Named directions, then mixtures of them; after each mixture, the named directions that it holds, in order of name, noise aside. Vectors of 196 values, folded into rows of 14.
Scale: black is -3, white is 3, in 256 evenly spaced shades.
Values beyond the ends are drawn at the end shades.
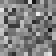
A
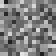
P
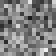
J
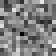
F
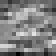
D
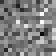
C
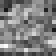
D, F.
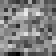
A, D.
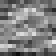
D.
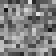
A, D, J.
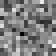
F.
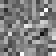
C, P.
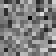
C, J, P.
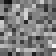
D, F, P.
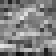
D.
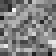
A, D, F.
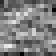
D, P.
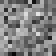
A, D.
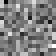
F, P.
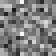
F, P.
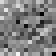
C, D.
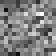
A, C, D.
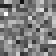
F, J, P.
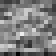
D.
